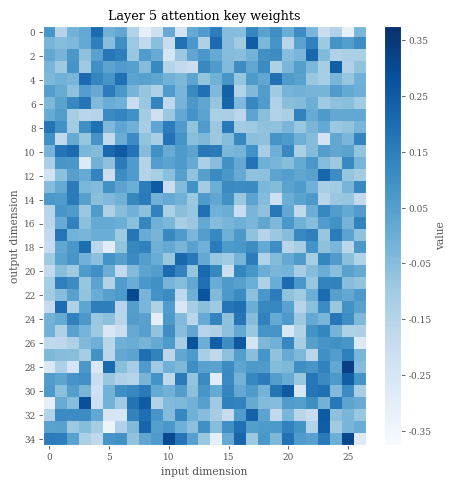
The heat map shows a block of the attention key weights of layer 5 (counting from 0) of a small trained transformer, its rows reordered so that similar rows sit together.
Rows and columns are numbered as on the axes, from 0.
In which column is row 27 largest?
8
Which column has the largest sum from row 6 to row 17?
2
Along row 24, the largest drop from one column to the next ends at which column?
9
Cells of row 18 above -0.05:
19
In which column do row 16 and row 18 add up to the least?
0
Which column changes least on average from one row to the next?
18
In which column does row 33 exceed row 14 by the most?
23
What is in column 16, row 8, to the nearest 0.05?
-0.1
